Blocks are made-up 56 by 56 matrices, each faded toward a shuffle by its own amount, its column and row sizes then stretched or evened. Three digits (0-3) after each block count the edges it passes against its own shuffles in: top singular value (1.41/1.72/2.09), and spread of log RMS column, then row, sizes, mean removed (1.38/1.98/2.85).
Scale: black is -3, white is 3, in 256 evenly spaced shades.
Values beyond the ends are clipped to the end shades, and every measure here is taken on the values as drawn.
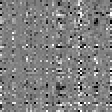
3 3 2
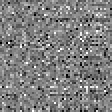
2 1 1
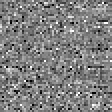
1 0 2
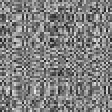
3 1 1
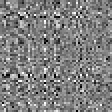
3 2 2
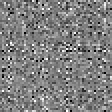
2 2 2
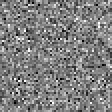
1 1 1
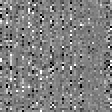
2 3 0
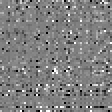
2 2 3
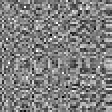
3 1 0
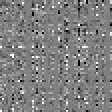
1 3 2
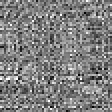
3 1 2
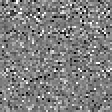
2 0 1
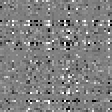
3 2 3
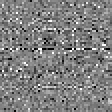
3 0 2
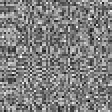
3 1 0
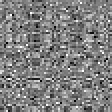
3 0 1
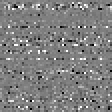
0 1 3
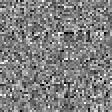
2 0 1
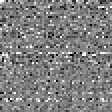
1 0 3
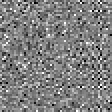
3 1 1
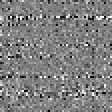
1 2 3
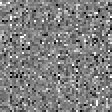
0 2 1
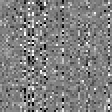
3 3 0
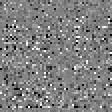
1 1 2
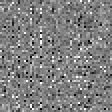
2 2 1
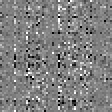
2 3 1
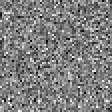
0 1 0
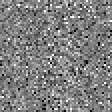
1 1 0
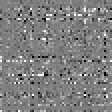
0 2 3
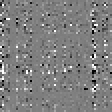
0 3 2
